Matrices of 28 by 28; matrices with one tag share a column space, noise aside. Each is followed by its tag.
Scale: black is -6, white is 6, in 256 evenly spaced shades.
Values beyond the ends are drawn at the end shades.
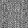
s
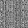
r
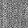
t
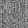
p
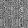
t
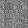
p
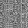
s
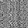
r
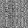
t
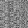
r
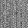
s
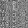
r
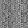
s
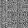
r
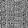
r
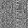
p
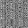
t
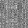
p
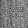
t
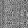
r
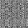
t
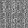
p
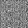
r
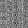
r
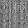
p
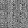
s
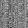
s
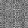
s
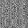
t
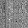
p
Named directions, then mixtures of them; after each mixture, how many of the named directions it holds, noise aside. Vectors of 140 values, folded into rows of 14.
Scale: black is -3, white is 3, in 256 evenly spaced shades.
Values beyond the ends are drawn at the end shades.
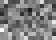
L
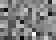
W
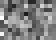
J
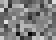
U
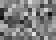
three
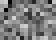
four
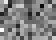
two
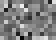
two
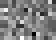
one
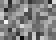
three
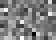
one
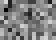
four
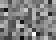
one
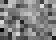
four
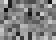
four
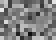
one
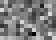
two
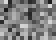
four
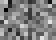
four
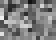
one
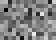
three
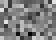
one
